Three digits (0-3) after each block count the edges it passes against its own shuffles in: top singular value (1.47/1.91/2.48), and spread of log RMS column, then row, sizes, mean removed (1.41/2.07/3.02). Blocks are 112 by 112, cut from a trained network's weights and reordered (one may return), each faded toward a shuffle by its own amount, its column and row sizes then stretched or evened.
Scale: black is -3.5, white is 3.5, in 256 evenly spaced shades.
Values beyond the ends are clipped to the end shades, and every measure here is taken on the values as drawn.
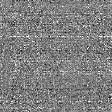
1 2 2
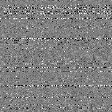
1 1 3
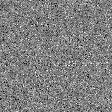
0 0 1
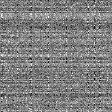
3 3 0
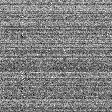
3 0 1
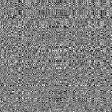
3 2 3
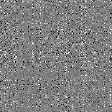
0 3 3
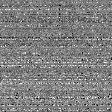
2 0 3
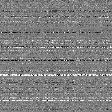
3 1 3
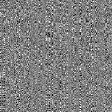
2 3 0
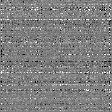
2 2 3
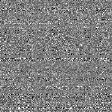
0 2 3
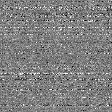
1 0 3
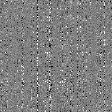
1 3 2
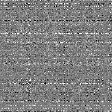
2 2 3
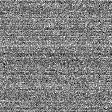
2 1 0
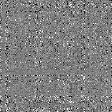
0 3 3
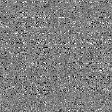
0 2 3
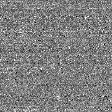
0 1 2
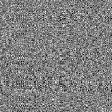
2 1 2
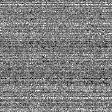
3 2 2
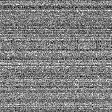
3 1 2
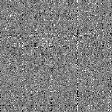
1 2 2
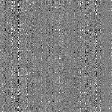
2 3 1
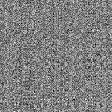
2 1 0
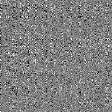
1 3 2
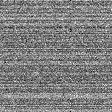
3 0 1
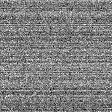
3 1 1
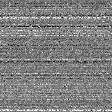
3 0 3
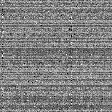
3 1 0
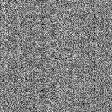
2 0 0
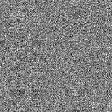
2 1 0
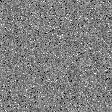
0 0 0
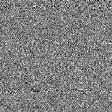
1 0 2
